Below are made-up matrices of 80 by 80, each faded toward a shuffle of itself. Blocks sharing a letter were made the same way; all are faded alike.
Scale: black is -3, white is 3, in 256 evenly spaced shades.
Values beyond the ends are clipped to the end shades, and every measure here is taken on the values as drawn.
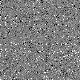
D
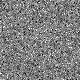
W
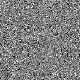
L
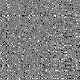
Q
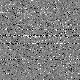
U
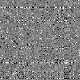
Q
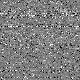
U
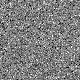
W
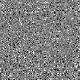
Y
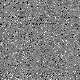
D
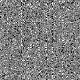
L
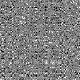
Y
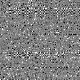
Q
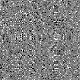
Y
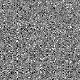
L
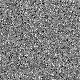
W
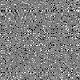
Q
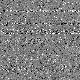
U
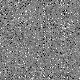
D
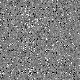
D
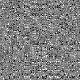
Y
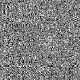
L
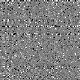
Q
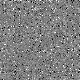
D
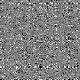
Q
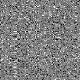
Y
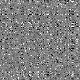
Q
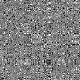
Y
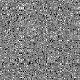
Y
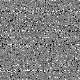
U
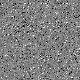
D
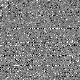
U
